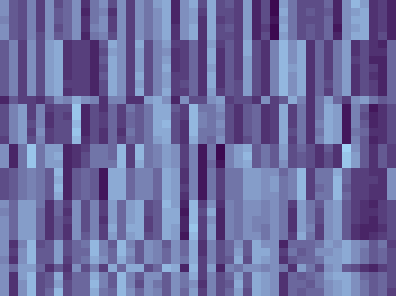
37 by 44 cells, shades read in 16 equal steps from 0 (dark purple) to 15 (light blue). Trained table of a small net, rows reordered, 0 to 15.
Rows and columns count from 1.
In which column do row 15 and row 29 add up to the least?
42
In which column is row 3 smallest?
31
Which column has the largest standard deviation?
39
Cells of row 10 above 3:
35
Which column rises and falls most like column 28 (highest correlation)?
16
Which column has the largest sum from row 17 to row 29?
19
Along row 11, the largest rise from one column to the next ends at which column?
24
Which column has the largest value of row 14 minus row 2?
38
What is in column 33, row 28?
3
